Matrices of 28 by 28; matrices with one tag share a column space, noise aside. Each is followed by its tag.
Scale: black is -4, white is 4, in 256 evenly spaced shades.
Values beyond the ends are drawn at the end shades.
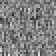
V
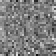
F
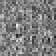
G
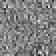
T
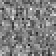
V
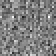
T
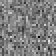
G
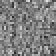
T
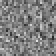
G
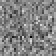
G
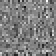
F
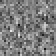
G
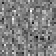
V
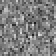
G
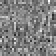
G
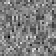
G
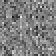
T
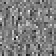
V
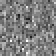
G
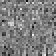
V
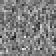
G
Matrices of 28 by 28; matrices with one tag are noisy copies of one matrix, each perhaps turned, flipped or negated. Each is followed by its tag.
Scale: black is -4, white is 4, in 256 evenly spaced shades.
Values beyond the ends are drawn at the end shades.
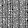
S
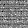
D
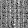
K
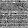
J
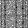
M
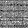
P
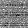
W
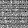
D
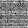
J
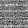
P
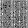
J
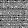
S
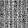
K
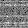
M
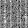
P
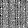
S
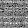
P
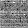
J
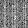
W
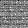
D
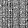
S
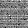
S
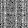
M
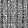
P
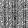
W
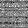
P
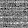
P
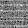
P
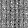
K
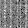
P
